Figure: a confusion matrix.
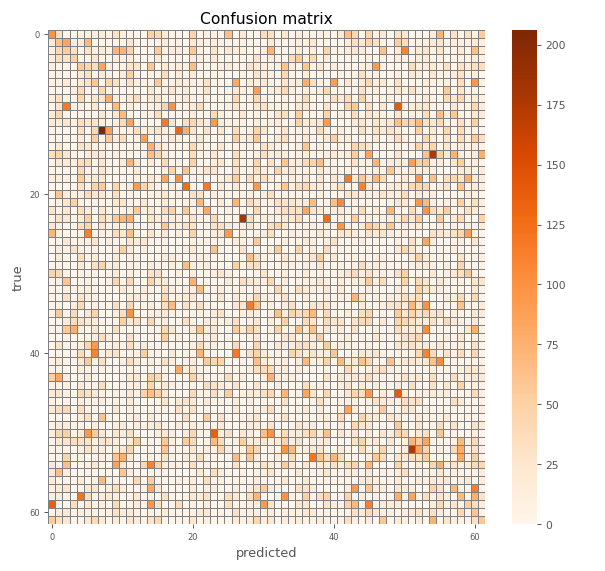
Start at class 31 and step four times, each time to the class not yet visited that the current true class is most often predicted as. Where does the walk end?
50
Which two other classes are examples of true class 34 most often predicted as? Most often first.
28, 53
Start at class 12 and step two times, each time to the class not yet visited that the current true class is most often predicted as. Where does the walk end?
29
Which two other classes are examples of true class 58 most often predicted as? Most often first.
4, 33
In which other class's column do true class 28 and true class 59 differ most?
0
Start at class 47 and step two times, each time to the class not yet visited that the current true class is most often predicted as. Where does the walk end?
18
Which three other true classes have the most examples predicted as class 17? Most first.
9, 34, 22
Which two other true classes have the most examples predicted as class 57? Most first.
15, 10
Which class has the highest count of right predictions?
19
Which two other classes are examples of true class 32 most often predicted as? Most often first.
21, 52
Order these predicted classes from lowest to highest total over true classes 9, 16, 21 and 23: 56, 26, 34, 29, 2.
56, 34, 29, 26, 2
